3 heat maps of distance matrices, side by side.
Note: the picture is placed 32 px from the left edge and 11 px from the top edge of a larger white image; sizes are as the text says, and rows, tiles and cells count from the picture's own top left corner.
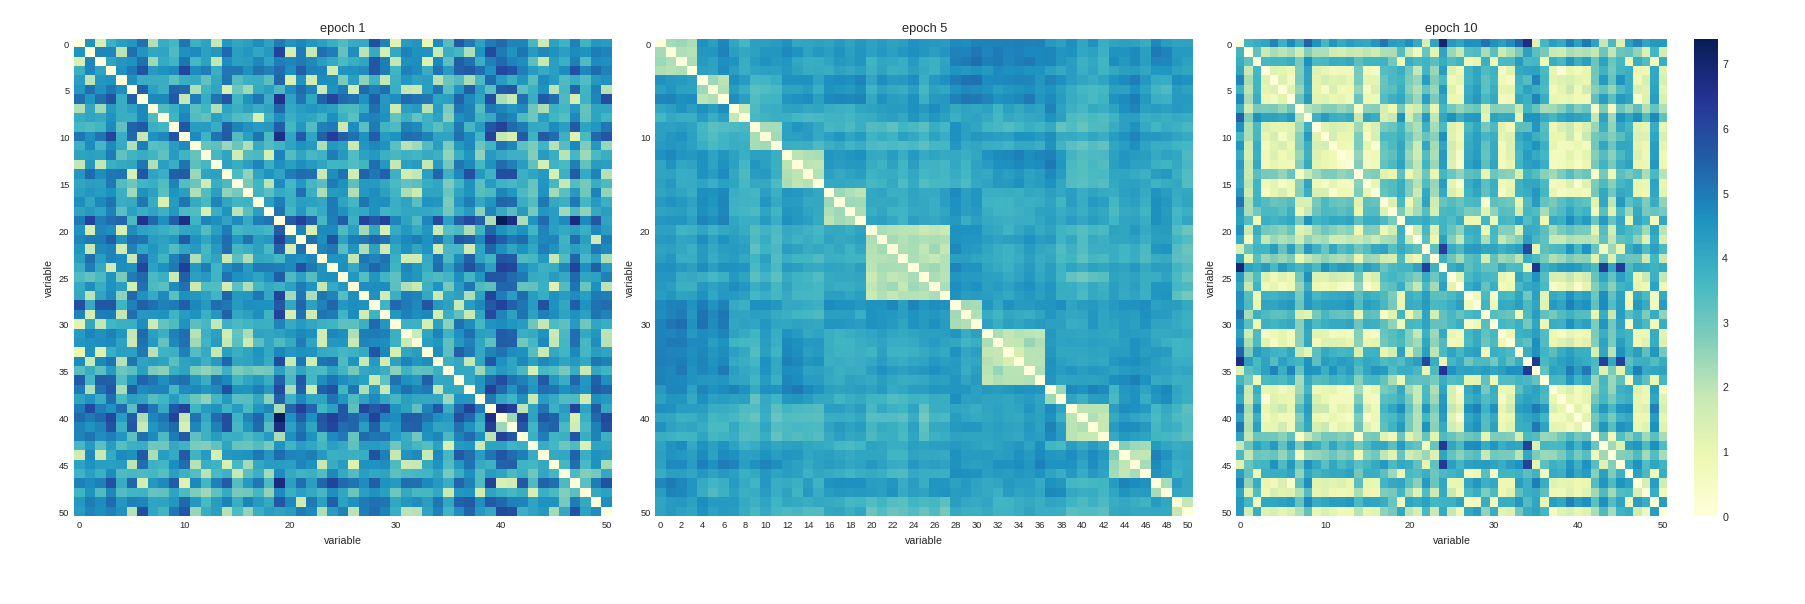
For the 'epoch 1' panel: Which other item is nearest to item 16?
32
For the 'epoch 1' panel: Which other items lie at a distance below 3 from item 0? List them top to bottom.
2, 7, 13, 30, 33, 44
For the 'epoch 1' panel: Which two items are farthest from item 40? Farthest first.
19, 39
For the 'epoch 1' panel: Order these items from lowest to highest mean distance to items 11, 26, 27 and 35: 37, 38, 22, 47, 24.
38, 22, 37, 24, 47
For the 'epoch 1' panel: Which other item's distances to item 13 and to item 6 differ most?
44
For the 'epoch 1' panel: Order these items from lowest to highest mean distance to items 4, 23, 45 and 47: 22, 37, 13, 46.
46, 22, 13, 37
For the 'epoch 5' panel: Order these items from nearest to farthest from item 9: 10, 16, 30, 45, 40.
10, 40, 16, 30, 45
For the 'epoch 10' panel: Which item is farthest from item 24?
0
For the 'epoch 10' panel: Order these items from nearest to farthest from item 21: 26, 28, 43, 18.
26, 18, 43, 28
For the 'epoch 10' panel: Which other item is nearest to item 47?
6
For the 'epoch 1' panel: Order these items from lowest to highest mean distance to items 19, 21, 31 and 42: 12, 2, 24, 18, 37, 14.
14, 12, 18, 2, 24, 37
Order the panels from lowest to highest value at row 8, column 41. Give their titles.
epoch 5, epoch 10, epoch 1
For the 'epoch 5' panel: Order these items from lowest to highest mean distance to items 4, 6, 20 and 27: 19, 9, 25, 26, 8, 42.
25, 26, 9, 42, 8, 19
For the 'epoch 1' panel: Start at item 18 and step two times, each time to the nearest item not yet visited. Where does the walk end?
15
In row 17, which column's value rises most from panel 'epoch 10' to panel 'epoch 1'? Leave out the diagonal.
29
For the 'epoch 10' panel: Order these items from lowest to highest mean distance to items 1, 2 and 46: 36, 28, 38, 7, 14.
36, 28, 7, 14, 38
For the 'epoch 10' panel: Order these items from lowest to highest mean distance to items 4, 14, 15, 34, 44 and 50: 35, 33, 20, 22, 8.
20, 33, 8, 22, 35
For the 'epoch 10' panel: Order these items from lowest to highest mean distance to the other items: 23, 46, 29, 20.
23, 20, 29, 46
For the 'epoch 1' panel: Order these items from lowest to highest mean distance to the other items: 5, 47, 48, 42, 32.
48, 32, 5, 42, 47
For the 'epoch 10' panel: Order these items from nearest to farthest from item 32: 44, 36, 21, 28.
21, 44, 36, 28
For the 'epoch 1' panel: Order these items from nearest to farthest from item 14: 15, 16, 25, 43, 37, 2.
16, 15, 43, 2, 25, 37
